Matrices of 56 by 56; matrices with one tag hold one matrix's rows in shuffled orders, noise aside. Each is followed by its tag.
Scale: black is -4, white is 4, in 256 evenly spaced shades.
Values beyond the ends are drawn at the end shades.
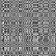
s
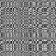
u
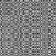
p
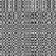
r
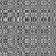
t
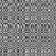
t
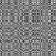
p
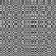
r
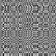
s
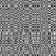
p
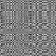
u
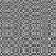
p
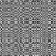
p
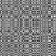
p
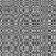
p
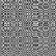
s
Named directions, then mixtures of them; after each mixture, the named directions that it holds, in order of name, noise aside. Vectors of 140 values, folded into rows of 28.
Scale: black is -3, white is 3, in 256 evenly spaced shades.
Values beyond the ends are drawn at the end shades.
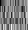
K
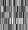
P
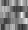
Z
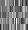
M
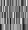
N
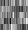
K, N, Z.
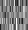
M, P.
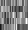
M, N, Z.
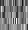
K, M, P.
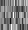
K, N, Z.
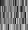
K, M, P.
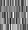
K, N.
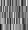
N.
